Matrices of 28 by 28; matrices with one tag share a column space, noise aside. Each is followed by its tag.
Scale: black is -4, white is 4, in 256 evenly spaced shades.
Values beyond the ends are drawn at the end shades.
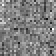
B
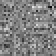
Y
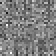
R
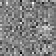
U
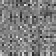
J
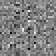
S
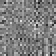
R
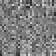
J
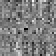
B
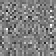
S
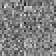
Y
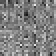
J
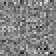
U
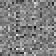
U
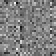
U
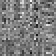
R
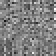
R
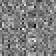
Y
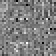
B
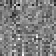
J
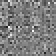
U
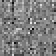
B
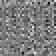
U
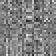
R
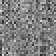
R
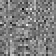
R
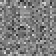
U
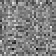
U
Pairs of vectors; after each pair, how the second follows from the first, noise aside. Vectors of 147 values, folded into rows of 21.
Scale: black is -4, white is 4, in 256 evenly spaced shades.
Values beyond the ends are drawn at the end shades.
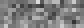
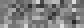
copied.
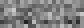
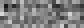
reversed.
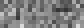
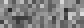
reversed.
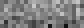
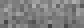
shrunk.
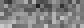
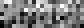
negated, scaled up.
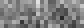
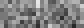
copied.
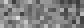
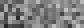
reversed.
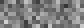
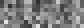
copied.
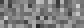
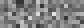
shuffled.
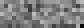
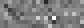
wrapped around, negated, partly zeroed.
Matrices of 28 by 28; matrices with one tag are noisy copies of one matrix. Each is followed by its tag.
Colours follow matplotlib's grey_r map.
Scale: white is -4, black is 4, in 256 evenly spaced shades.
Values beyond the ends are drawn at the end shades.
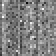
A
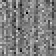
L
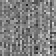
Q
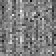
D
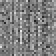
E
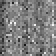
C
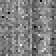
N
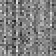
L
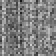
A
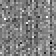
Q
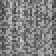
D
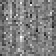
D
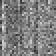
A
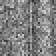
N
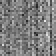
Q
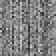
E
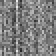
L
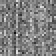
L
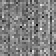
Q
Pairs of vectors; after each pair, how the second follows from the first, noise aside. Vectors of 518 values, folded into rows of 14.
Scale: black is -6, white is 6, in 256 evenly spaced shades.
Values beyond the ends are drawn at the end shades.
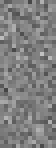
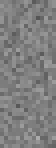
wrapped around, negated, shrunk.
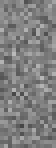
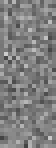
wrapped around.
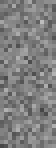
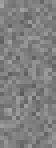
wrapped around, negated, shrunk.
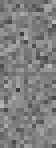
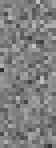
wrapped around.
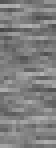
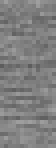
wrapped around, negated, shrunk.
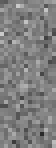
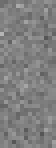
shrunk.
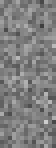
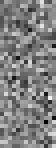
negated, scaled up.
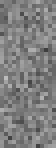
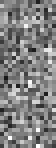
negated, scaled up.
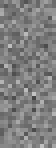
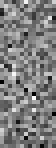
negated, scaled up.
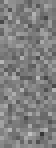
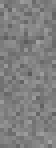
wrapped around, negated, shrunk.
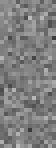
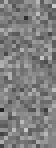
reversed.
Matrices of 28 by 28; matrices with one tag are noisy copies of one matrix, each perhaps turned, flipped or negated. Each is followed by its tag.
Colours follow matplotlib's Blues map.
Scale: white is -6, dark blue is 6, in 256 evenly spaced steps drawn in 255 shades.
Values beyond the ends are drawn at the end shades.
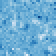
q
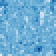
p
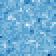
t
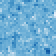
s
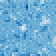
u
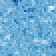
s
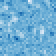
q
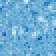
q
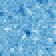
u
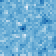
u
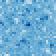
t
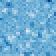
t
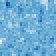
s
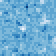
u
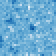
u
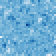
t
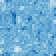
p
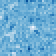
u
